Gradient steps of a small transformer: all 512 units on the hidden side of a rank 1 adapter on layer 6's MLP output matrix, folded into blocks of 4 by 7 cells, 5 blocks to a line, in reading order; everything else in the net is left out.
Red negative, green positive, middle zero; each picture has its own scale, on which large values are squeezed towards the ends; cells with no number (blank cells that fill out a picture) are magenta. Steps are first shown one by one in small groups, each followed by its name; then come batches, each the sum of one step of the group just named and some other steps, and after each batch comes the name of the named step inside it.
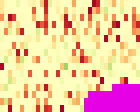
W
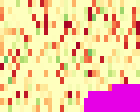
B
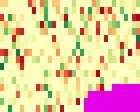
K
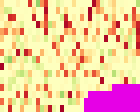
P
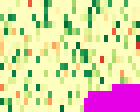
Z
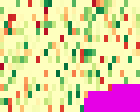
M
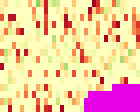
W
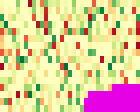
B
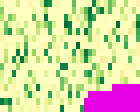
Z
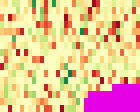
W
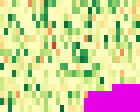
Z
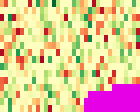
K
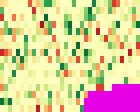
K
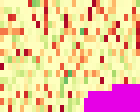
P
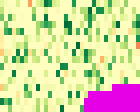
Z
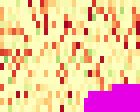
B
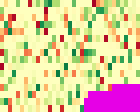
M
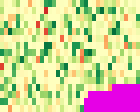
M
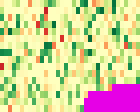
M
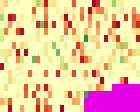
W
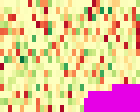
P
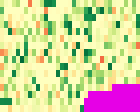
M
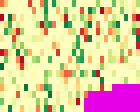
K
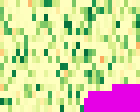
Z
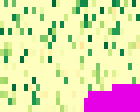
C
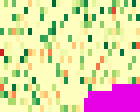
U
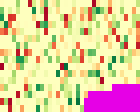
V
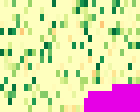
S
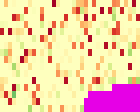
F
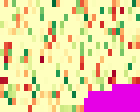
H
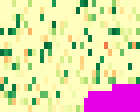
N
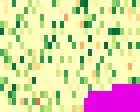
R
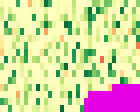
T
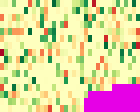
U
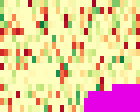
V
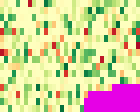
T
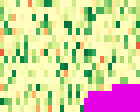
T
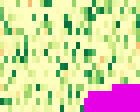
T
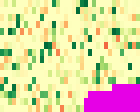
N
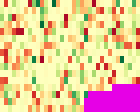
H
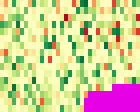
R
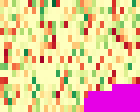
H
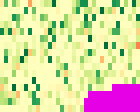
C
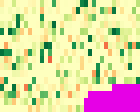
N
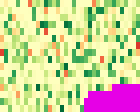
T
